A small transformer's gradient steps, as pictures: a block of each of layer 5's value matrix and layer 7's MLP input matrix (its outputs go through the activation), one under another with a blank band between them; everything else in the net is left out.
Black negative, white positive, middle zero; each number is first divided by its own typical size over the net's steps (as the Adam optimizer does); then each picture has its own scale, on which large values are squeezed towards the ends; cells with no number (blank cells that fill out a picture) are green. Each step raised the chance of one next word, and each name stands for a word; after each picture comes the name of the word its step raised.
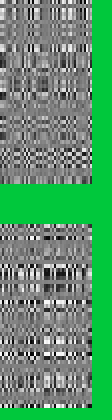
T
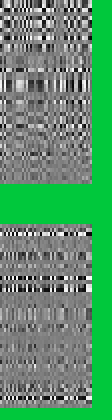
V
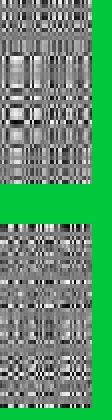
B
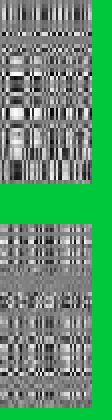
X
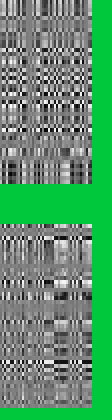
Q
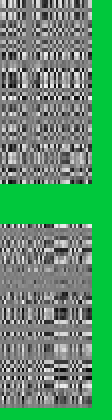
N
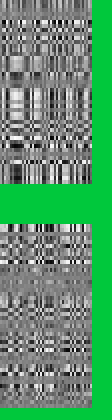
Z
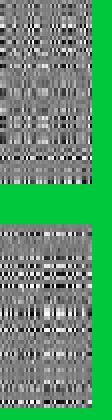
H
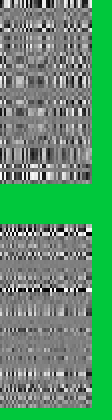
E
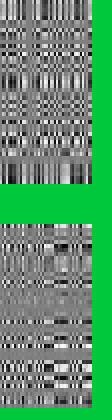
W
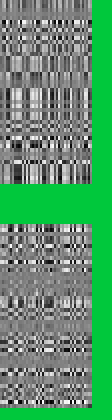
Z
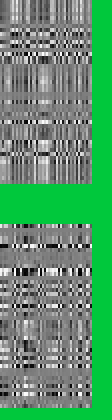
W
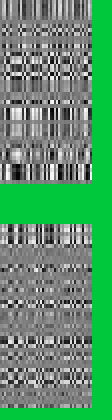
E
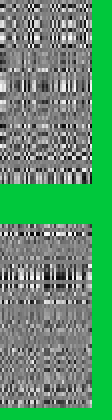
V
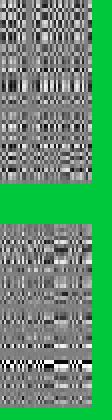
V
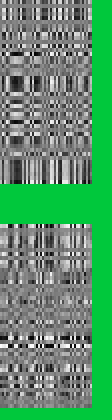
W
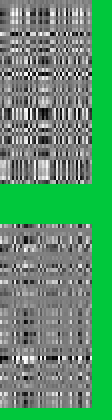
X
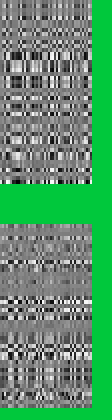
N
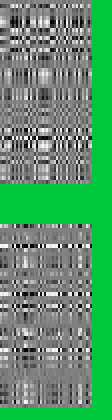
Z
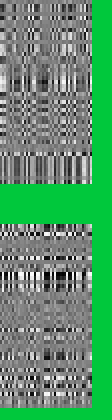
W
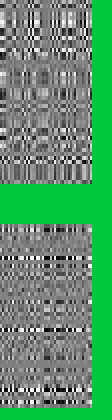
Z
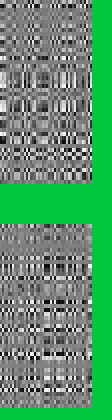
N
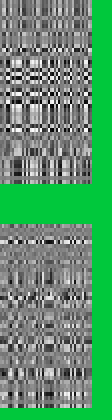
Q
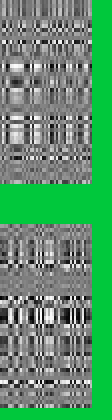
H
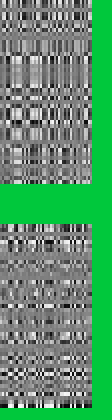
B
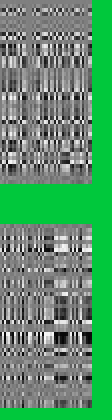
T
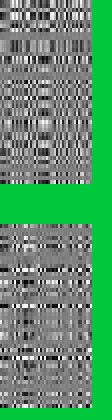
B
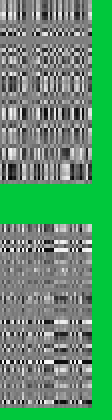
X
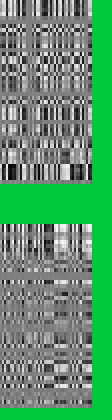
E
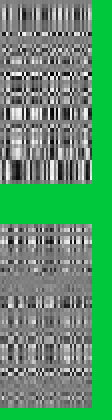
X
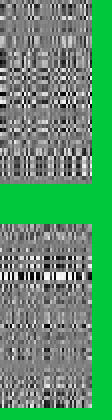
Q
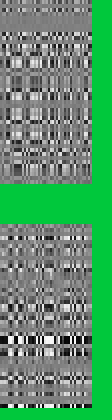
T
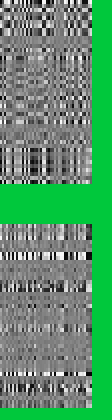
B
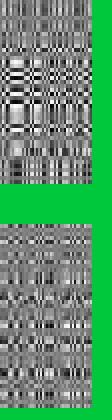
Q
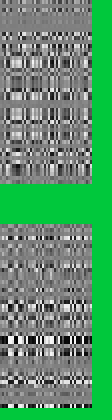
T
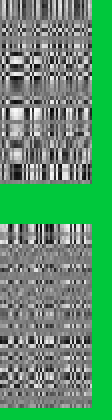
E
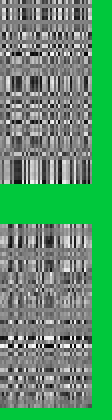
W
